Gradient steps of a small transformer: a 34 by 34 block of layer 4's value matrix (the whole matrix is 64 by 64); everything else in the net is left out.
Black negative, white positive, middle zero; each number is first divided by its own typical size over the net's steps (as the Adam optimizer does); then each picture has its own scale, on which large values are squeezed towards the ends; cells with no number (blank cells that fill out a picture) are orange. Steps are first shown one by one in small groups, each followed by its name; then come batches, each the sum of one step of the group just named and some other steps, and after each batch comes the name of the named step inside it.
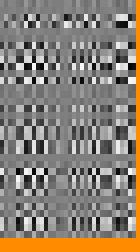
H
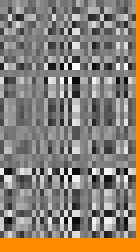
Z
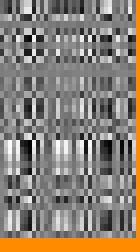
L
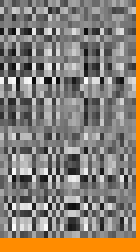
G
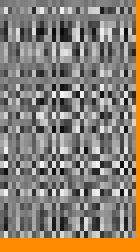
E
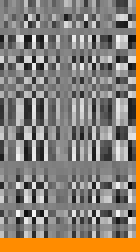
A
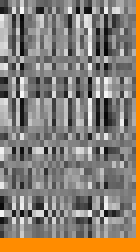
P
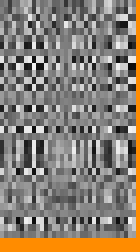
H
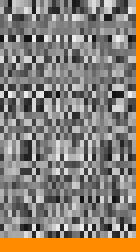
L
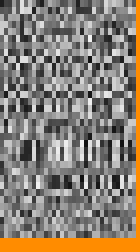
L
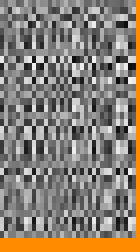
H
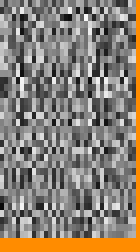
P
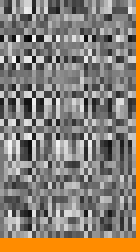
L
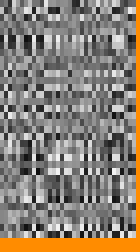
L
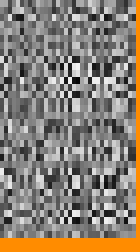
Z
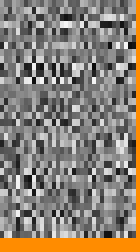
H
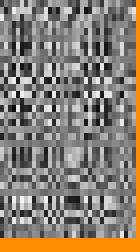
P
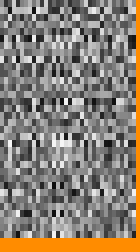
L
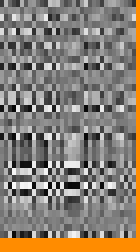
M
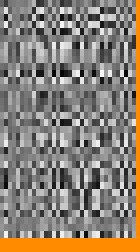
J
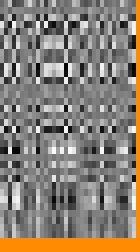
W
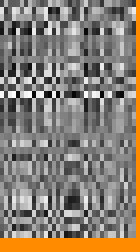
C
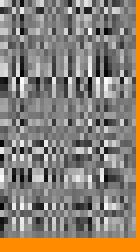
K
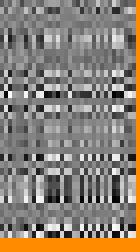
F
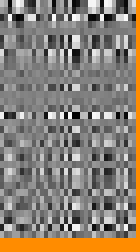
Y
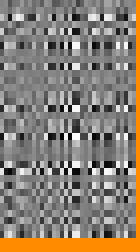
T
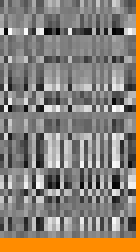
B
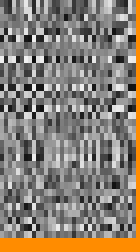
B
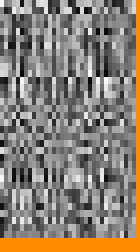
K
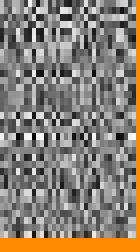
J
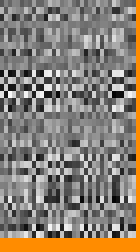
F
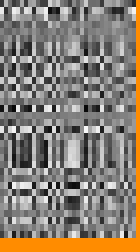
M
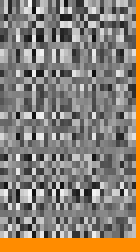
J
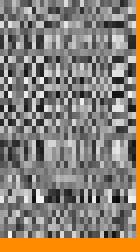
F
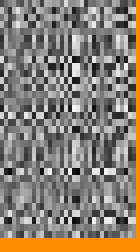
T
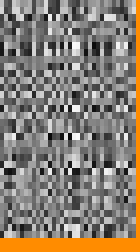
T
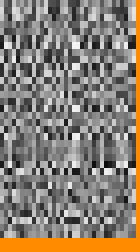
T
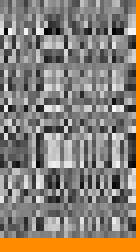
B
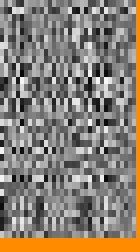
K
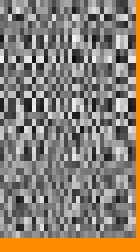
Y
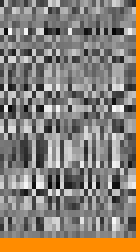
B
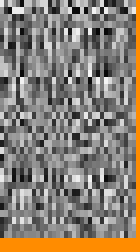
K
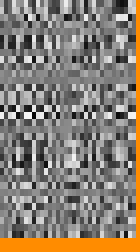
M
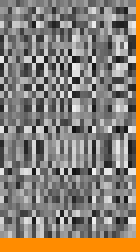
T
